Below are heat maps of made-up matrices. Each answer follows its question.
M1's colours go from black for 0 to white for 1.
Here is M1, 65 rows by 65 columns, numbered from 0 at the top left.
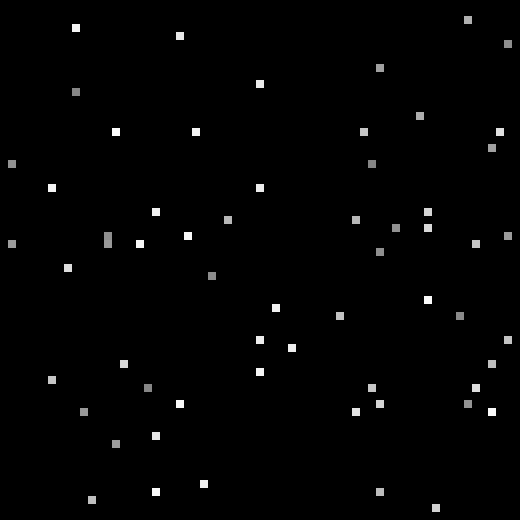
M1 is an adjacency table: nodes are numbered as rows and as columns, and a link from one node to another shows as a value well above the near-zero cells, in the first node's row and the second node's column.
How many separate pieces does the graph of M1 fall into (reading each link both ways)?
12
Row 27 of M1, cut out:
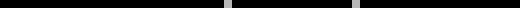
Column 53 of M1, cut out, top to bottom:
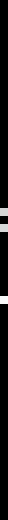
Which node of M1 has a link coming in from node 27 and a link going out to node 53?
node 28
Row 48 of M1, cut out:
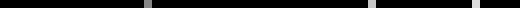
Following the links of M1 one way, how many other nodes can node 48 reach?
8
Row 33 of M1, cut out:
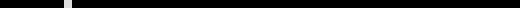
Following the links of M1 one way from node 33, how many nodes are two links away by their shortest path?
1
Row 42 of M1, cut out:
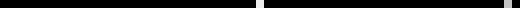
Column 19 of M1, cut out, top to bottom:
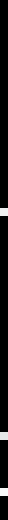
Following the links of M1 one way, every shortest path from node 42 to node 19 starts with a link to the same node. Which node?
node 63
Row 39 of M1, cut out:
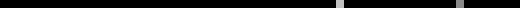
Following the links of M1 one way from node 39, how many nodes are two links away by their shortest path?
2
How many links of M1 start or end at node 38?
1
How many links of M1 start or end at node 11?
2
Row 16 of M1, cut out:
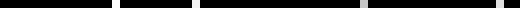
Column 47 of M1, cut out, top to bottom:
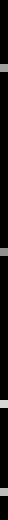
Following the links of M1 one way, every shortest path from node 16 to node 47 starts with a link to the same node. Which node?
node 45
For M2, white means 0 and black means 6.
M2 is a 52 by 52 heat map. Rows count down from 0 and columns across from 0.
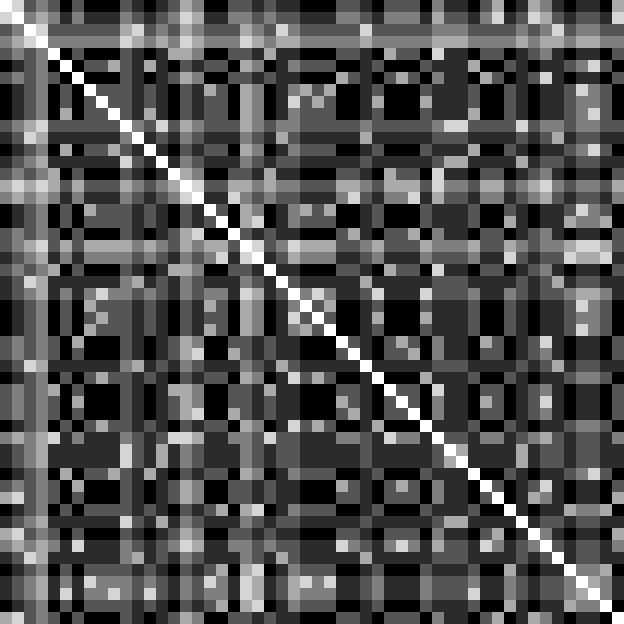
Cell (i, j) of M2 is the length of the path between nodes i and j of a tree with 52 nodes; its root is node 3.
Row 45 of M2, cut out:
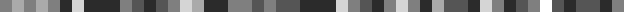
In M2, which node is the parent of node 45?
15
